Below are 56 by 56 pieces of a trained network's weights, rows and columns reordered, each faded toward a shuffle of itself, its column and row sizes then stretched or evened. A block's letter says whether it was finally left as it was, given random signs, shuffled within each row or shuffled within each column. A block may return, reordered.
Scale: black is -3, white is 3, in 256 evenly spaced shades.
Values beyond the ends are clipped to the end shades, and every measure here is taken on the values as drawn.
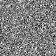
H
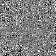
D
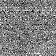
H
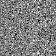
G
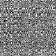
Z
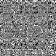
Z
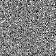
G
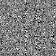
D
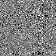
D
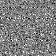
H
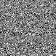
H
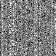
G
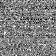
H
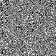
G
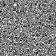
D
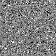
H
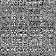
Z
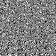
H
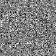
D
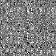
Z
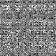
Z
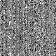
G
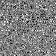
H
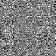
Z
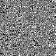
D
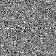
H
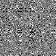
D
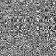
Z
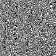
G
